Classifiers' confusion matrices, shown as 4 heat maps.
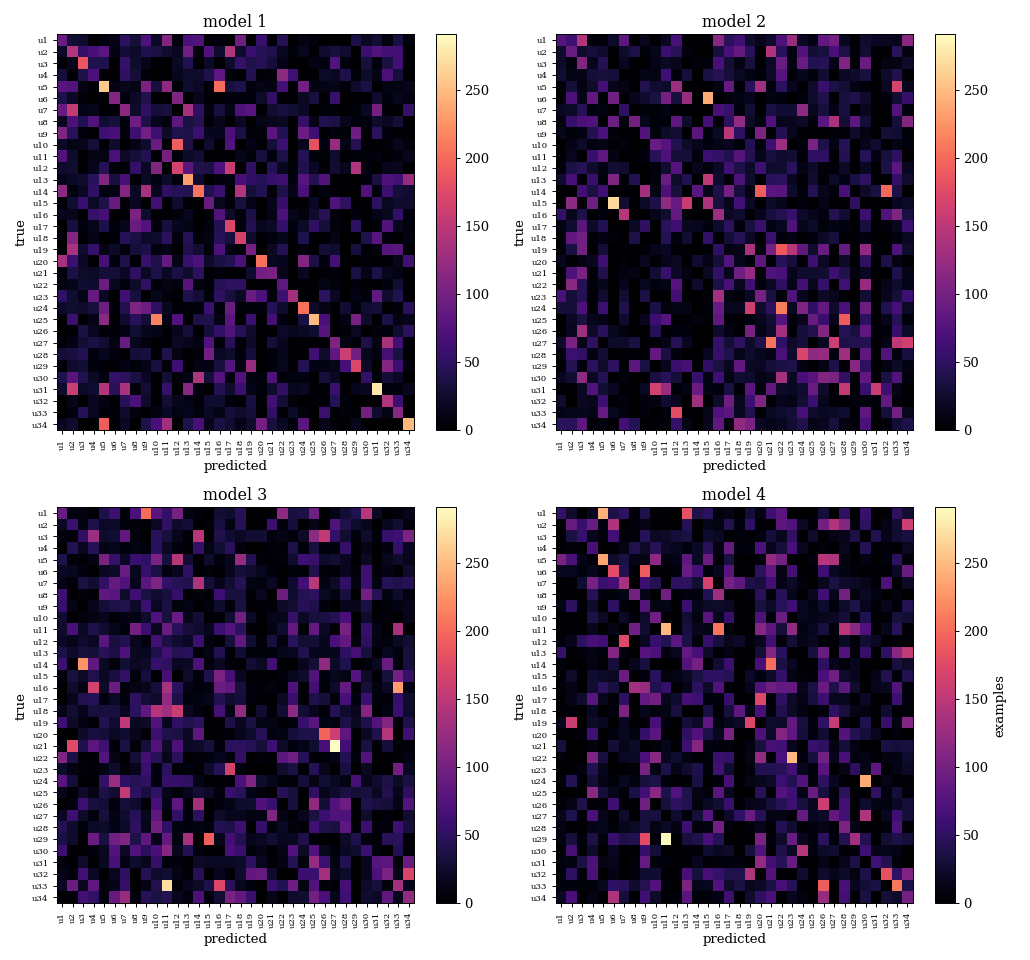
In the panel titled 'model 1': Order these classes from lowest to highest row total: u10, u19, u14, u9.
u19, u10, u9, u14
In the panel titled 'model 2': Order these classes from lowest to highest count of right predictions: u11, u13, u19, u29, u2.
u13, u11, u2, u29, u19
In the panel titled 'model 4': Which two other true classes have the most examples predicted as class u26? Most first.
u33, u5
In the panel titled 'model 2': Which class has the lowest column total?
u31
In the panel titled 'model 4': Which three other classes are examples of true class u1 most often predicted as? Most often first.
u5, u13, u22
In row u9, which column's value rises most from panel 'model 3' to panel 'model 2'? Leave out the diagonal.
u17
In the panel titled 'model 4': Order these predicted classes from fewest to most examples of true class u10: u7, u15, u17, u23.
u23, u7, u17, u15
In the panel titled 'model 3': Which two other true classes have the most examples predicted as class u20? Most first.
u32, u26
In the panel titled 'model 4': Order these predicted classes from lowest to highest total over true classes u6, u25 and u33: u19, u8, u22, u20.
u19, u8, u20, u22
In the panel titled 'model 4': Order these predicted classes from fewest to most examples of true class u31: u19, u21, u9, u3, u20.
u19, u3, u21, u9, u20
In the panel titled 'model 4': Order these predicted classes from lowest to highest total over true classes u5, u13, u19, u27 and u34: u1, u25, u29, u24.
u29, u25, u24, u1
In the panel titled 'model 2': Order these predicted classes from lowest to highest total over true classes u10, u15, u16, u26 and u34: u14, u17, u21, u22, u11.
u14, u17, u21, u11, u22
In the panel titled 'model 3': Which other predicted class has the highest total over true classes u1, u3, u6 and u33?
u11
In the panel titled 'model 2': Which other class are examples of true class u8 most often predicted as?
u27
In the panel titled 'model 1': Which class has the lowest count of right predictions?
u30
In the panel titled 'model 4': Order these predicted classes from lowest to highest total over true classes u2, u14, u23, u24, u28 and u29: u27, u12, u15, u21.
u12, u15, u27, u21
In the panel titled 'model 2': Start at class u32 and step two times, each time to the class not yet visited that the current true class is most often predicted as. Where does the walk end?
u20
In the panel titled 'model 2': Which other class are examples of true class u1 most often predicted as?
u3
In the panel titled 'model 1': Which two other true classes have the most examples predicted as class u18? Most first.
u14, u1
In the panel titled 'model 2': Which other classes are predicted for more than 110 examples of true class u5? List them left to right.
u12, u20, u33
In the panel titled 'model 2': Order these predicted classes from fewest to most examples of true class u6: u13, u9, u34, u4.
u9, u34, u4, u13
